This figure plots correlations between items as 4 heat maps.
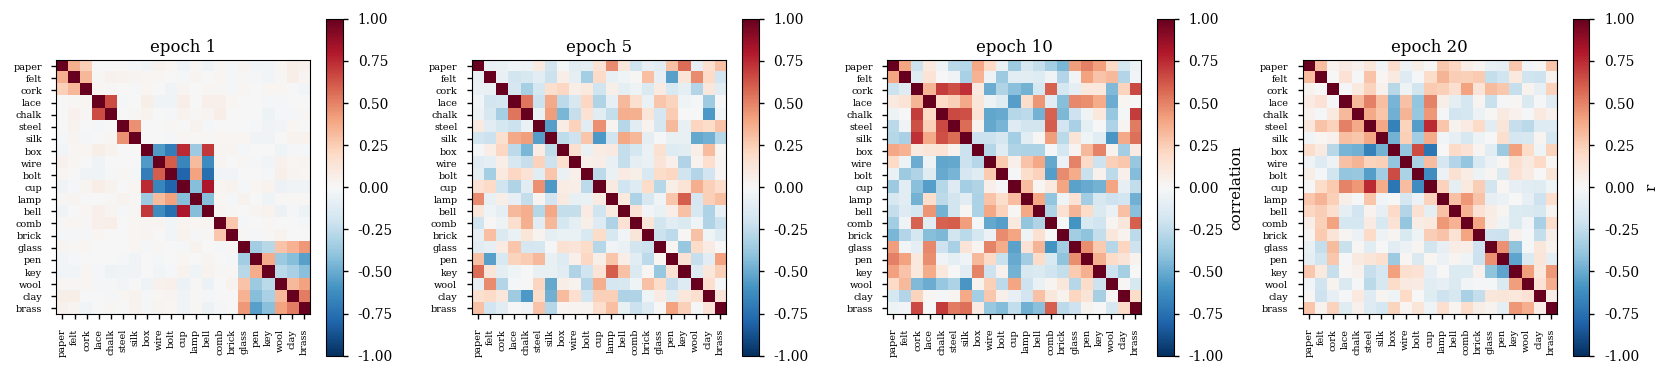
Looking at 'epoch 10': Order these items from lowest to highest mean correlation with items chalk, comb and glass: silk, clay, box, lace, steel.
box, clay, lace, steel, silk
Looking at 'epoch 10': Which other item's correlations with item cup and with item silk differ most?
cork
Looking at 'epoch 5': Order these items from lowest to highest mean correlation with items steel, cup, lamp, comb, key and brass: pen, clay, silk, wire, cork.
silk, cork, wire, clay, pen
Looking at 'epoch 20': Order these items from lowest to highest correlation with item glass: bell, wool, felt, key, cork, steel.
key, felt, steel, wool, bell, cork
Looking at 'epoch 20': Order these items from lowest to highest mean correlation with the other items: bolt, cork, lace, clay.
bolt, clay, lace, cork
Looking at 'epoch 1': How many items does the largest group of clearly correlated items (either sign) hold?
6
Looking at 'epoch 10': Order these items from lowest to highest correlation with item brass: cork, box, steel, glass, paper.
glass, paper, box, steel, cork
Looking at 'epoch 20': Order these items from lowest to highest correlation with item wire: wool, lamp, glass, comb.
comb, lamp, glass, wool
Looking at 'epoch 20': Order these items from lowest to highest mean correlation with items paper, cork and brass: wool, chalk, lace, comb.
lace, chalk, wool, comb
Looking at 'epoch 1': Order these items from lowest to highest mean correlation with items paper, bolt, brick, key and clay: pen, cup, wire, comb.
cup, pen, comb, wire
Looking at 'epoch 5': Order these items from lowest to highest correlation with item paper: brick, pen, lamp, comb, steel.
comb, brick, steel, pen, lamp
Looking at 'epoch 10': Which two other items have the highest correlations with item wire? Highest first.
glass, bell
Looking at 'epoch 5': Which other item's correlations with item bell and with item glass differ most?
key
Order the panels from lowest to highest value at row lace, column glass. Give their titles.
epoch 20, epoch 1, epoch 5, epoch 10
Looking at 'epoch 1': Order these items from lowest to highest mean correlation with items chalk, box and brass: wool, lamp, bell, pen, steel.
pen, lamp, steel, wool, bell
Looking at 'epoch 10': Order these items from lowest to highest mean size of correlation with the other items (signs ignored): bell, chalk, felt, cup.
felt, bell, cup, chalk
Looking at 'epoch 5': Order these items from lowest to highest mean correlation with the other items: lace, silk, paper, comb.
silk, comb, lace, paper
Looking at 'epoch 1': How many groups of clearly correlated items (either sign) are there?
6
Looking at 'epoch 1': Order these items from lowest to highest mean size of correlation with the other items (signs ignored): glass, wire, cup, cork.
cork, glass, wire, cup
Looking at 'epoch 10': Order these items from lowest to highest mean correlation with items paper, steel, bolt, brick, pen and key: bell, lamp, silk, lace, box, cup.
cup, lamp, silk, bell, lace, box
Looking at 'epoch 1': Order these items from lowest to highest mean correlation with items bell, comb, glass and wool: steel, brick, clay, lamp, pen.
pen, lamp, steel, brick, clay
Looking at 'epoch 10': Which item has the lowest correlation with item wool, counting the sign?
silk
